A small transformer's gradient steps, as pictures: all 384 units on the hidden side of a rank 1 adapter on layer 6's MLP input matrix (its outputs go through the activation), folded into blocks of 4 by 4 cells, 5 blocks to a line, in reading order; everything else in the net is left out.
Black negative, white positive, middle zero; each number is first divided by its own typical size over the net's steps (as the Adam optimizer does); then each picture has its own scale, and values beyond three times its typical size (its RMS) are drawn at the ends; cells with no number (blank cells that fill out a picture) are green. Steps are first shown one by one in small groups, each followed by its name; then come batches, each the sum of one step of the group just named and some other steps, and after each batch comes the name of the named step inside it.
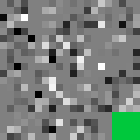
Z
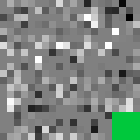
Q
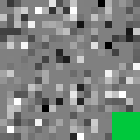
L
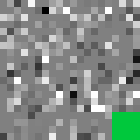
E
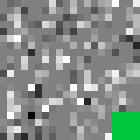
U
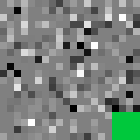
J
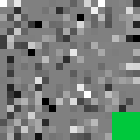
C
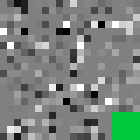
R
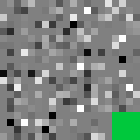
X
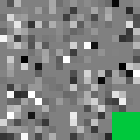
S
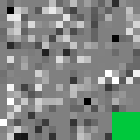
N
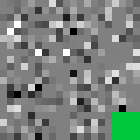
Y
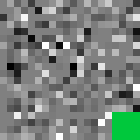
Z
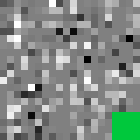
U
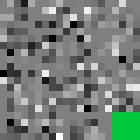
X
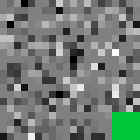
J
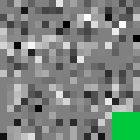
Q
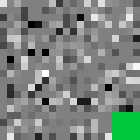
C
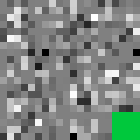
L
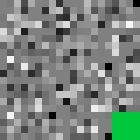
R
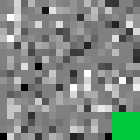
E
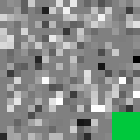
E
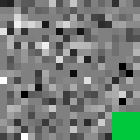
R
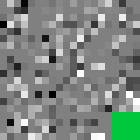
Z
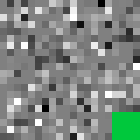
L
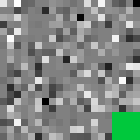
C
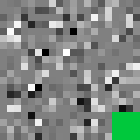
Y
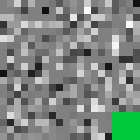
X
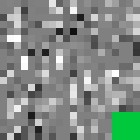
U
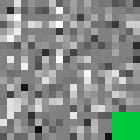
N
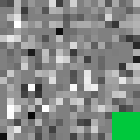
U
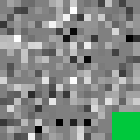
Q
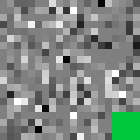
L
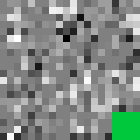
E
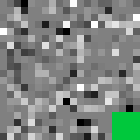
R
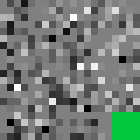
X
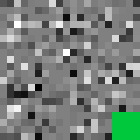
Y
